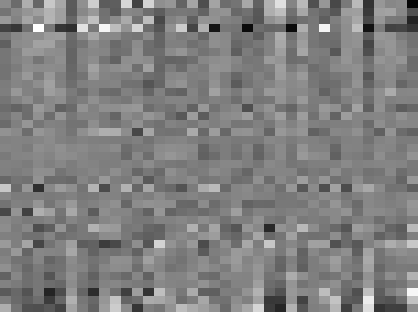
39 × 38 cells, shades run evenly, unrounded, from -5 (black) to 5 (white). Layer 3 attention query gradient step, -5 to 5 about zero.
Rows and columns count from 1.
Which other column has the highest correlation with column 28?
26
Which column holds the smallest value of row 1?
38
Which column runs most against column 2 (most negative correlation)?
30
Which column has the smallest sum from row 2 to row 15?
34
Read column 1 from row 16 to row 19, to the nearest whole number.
-1 1 0 0
